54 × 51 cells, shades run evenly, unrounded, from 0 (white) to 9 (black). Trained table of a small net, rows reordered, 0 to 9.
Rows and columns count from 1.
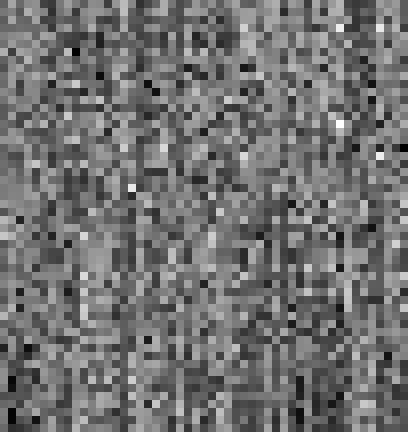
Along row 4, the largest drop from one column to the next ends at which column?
48
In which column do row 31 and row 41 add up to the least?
50
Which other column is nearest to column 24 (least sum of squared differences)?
4
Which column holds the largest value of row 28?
3
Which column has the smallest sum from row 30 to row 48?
11
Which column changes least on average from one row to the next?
18
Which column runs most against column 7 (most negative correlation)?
16
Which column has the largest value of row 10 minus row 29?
13
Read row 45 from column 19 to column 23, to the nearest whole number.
7 6 5 7 4
